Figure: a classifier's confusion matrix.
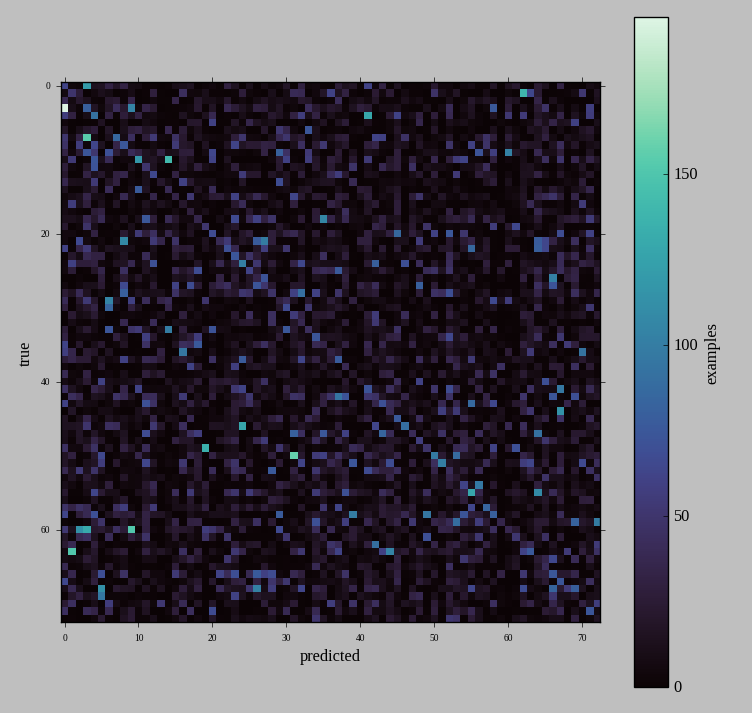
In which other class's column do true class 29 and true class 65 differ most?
6
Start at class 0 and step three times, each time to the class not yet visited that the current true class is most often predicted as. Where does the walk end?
60
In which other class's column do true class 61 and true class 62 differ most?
42
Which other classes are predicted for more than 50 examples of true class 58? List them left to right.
0, 4, 29, 39, 49, 54
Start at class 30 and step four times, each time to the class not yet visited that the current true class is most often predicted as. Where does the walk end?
10
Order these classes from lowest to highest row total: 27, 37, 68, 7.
27, 37, 7, 68
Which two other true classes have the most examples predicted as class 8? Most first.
21, 28
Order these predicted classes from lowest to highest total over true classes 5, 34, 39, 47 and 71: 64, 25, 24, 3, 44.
24, 25, 3, 44, 64
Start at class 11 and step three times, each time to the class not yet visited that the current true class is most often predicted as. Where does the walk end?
67
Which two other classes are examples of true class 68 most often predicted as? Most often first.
5, 26
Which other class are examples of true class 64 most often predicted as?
66
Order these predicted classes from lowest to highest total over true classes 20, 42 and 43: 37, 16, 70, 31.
70, 16, 31, 37
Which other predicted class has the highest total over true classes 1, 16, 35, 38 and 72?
62
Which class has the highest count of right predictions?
55
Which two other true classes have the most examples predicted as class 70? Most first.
36, 51
